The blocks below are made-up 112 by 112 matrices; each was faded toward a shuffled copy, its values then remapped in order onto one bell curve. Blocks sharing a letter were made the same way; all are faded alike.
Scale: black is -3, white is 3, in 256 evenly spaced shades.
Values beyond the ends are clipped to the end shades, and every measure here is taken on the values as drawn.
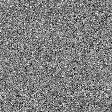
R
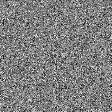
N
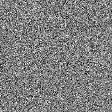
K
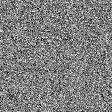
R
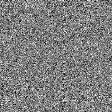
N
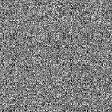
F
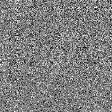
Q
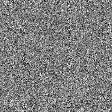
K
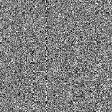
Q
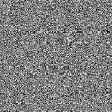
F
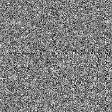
Q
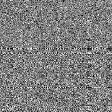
F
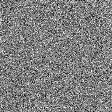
R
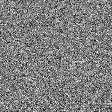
R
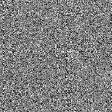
Q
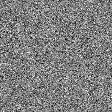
R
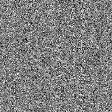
K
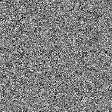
N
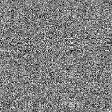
F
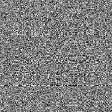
F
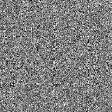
Q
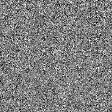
N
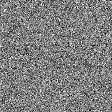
R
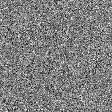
R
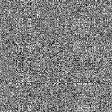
F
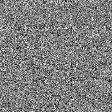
N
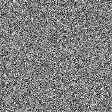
K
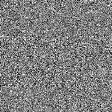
N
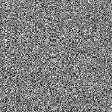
F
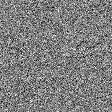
R
